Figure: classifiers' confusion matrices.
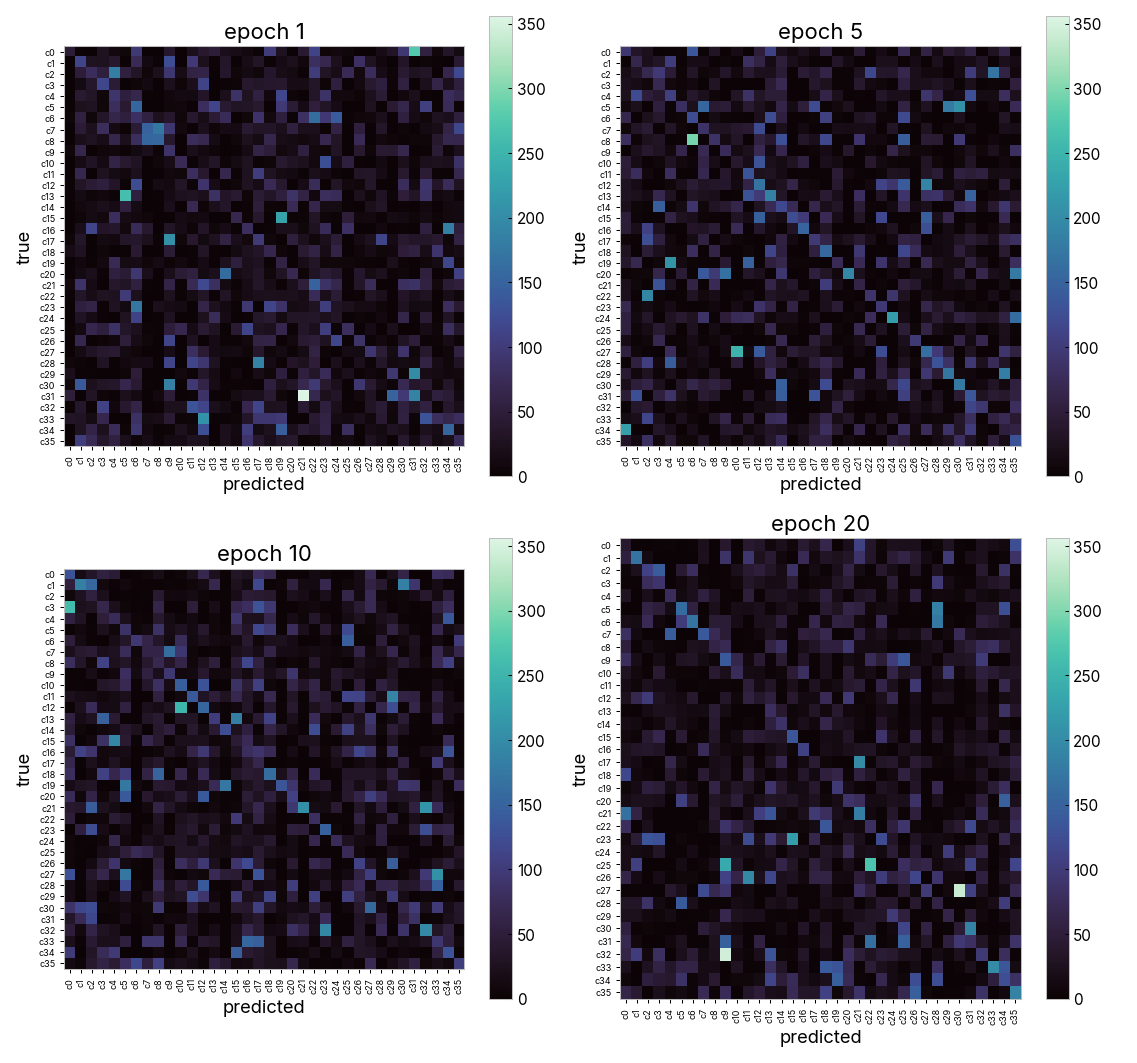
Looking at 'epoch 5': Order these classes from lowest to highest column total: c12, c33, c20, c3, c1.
c20, c33, c1, c3, c12
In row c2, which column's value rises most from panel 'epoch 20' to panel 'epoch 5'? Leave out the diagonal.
c33
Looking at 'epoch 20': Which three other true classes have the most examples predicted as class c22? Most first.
c25, c31, c9
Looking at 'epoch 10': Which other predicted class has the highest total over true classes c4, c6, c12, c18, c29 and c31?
c10
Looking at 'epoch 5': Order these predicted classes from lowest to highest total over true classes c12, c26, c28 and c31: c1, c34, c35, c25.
c35, c34, c1, c25
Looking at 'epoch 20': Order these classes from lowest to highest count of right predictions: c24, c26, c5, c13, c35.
c24, c13, c26, c5, c35
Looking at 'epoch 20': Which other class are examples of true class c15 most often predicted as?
c23
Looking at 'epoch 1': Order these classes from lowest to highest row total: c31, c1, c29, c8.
c29, c1, c8, c31
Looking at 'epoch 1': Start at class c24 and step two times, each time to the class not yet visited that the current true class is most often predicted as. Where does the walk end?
c22
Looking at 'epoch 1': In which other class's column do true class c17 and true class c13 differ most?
c5
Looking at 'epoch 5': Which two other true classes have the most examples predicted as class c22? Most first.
c2, c24
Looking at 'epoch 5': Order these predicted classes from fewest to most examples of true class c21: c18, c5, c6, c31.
c5, c31, c6, c18
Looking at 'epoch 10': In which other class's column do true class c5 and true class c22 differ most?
c25
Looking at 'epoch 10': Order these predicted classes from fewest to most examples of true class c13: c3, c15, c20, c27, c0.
c20, c0, c27, c3, c15
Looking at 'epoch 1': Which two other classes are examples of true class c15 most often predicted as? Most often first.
c19, c4
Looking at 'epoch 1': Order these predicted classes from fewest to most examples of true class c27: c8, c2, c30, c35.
c8, c2, c35, c30
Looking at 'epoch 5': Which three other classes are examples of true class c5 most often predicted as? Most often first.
c30, c29, c7
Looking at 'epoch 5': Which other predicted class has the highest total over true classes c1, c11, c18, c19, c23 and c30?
c4
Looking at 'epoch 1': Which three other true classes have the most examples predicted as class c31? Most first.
c0, c29, c21
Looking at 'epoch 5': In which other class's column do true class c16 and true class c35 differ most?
c27
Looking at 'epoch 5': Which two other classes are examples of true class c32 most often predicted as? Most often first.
c31, c35
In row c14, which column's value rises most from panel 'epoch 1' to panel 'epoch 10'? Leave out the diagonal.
c25
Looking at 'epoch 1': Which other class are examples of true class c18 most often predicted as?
c33
